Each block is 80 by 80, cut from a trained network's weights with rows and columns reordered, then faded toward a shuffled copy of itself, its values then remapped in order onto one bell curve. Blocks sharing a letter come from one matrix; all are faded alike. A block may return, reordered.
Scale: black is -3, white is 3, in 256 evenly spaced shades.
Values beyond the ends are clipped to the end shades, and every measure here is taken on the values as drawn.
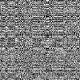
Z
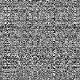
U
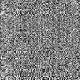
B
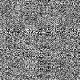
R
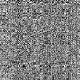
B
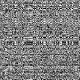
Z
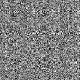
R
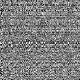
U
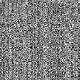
B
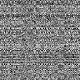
Z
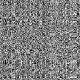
R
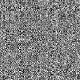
R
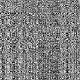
B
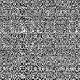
U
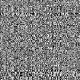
B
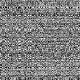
Z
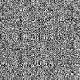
R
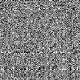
R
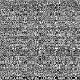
U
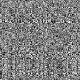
R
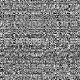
U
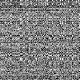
Z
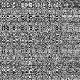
Z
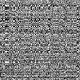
Z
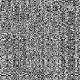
B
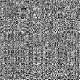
B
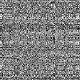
U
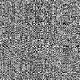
R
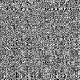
R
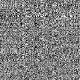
R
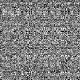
U
